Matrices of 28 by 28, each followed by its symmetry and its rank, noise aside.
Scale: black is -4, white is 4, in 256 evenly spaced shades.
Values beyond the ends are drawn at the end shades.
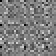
no symmetry, rank three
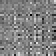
no symmetry, rank three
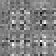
no symmetry, rank two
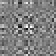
no symmetry, rank two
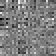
antisymmetric, rank two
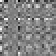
no symmetry, rank two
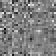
antisymmetric, rank four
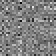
no symmetry, rank three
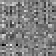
no symmetry, rank four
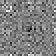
symmetric, rank four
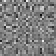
no symmetry, rank four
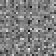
antisymmetric, rank four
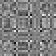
antisymmetric, rank two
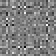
antisymmetric, rank two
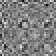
symmetric, rank three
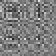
no symmetry, rank two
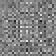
no symmetry, rank two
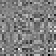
antisymmetric, rank two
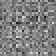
antisymmetric, rank two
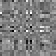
antisymmetric, rank two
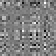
no symmetry, rank three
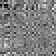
symmetric, rank two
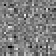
no symmetry, rank four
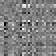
antisymmetric, rank two
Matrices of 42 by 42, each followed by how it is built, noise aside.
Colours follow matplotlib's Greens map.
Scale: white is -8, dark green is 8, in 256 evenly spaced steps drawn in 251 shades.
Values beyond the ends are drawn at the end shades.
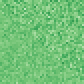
upper triangular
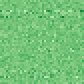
uneven rows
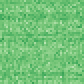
blocks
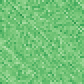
Toeplitz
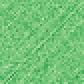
Hankel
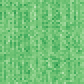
blocks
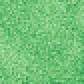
smooth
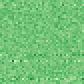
uneven rows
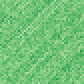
Hankel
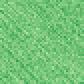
Toeplitz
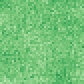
smooth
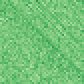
Toeplitz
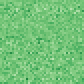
uneven rows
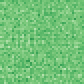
blocks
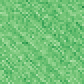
Toeplitz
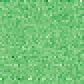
uneven rows
